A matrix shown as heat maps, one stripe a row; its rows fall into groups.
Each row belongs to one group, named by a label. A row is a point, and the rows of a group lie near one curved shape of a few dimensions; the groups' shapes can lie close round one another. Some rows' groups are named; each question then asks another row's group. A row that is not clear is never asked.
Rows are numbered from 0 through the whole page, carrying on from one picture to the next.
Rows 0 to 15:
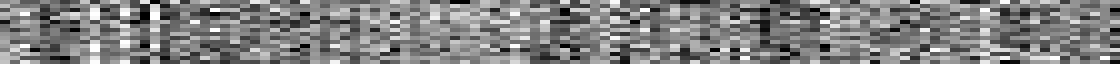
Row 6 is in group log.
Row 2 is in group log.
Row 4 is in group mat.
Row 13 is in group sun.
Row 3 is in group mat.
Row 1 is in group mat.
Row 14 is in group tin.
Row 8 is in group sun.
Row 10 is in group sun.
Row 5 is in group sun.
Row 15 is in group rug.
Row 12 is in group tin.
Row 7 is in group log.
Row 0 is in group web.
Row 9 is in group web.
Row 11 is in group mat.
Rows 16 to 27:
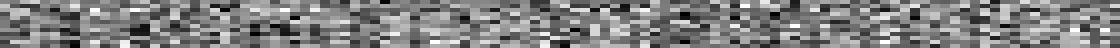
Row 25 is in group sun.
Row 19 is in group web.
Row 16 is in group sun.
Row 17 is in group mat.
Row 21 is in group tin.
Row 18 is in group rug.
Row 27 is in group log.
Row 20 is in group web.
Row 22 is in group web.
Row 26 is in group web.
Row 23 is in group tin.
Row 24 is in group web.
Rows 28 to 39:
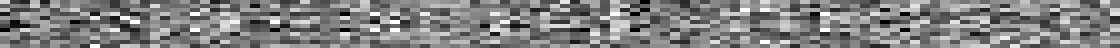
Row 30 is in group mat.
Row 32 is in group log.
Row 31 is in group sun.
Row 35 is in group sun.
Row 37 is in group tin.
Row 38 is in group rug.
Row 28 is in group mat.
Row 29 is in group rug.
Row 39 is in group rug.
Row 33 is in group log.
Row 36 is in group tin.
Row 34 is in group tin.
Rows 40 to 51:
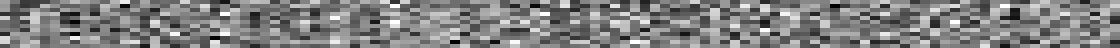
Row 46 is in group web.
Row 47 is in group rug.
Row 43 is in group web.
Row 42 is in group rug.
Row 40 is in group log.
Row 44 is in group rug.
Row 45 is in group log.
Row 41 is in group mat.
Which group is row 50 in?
rug
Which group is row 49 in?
mat
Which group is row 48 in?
web
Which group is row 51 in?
web
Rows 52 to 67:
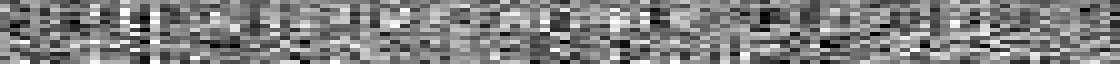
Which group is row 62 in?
mat
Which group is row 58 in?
log
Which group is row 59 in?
sun
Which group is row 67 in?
mat
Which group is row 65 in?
tin
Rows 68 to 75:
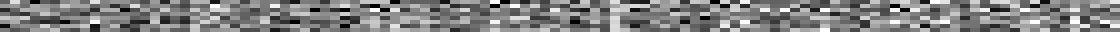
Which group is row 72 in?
web
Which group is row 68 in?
tin
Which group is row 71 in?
tin
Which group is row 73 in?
tin
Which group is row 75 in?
web
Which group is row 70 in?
sun
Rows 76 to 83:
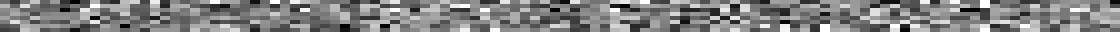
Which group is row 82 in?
sun
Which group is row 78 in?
web
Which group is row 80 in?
rug
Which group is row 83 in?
sun
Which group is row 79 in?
tin
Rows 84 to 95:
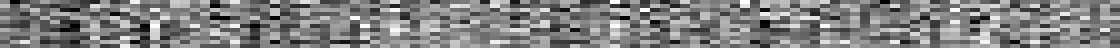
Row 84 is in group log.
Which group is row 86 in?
log
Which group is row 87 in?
rug
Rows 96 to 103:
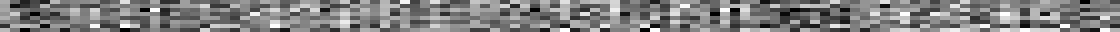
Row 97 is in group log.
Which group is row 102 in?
log
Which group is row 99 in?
tin
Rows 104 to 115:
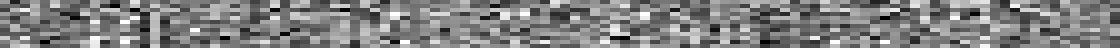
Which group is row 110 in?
tin
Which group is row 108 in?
log
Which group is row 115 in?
web
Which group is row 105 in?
rug
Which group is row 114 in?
log
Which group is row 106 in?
sun
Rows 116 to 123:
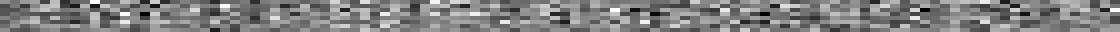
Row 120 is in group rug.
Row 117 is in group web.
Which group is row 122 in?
tin
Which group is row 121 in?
log
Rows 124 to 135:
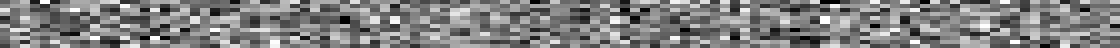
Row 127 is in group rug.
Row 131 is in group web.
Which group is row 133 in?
mat
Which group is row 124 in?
mat
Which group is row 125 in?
log
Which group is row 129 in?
sun
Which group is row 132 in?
web
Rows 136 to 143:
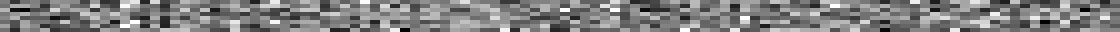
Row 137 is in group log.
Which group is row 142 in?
sun
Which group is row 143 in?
log
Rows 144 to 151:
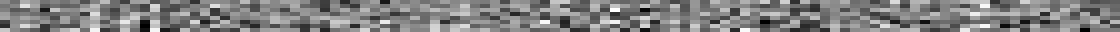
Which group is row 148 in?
rug
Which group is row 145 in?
web
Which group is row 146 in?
mat
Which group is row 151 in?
mat
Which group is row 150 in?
web
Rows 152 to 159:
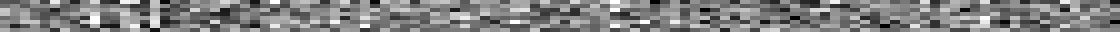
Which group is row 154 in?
web
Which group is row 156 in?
rug
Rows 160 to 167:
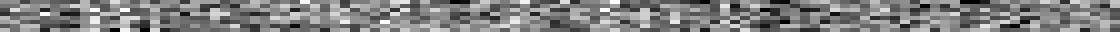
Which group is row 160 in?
web
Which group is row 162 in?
log
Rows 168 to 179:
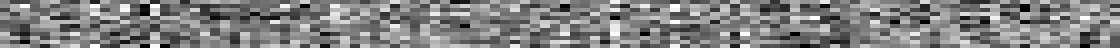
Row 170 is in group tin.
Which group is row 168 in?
web
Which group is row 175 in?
mat
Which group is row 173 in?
tin
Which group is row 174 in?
web
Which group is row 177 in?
tin
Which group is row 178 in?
tin
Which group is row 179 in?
mat
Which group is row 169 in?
mat
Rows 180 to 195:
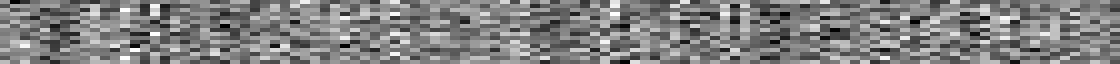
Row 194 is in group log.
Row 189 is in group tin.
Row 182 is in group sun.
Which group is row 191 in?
sun
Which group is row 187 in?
mat
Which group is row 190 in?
web
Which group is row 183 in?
web
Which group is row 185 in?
web
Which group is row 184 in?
tin
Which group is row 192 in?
rug
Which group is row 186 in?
rug
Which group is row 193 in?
web
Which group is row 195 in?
rug
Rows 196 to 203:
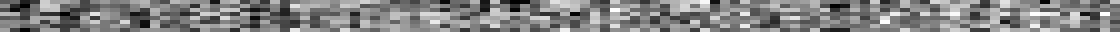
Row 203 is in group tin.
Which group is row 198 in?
tin
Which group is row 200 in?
web
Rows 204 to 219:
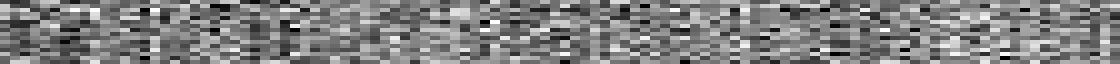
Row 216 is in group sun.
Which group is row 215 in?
tin
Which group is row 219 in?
web
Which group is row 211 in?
web
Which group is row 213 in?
log
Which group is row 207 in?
rug
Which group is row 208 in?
sun
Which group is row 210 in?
tin
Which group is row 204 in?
tin
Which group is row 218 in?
web
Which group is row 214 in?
tin
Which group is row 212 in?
rug
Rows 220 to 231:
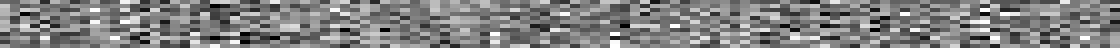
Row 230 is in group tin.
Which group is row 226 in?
mat
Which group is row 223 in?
tin
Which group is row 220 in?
log
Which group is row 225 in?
sun
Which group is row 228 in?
tin
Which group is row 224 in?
log
